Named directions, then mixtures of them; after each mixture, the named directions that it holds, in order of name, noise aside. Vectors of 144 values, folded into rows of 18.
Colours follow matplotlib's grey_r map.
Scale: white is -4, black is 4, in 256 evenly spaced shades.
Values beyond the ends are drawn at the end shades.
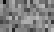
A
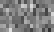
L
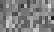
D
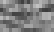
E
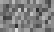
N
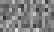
D, N.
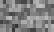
A, E.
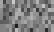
A, N.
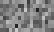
D, N.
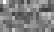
A, E.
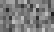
L, N.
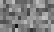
A, E, N.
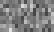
L.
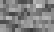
A, E.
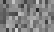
A, D, N.
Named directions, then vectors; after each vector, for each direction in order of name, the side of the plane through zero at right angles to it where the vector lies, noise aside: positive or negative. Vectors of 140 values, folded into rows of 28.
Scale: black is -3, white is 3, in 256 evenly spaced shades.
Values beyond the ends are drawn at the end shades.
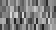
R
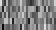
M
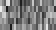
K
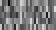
negative, positive, negative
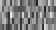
positive, positive, positive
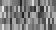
positive, negative, negative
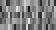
negative, negative, negative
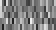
positive, positive, negative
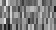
positive, positive, positive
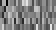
negative, negative, positive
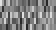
positive, positive, positive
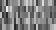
negative, negative, positive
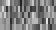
positive, negative, negative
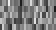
positive, negative, positive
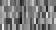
positive, negative, positive
